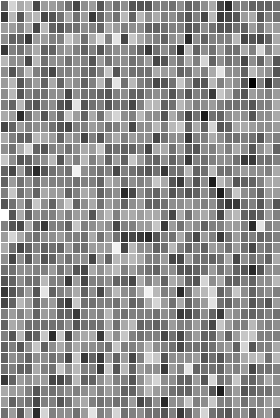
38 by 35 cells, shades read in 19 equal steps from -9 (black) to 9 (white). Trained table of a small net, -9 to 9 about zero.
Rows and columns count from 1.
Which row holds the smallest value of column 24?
4
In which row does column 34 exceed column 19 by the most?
14
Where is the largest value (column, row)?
1, 20
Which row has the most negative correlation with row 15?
33
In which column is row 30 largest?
28
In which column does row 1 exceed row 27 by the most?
2
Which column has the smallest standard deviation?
34
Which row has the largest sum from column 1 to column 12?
22
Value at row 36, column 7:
-1
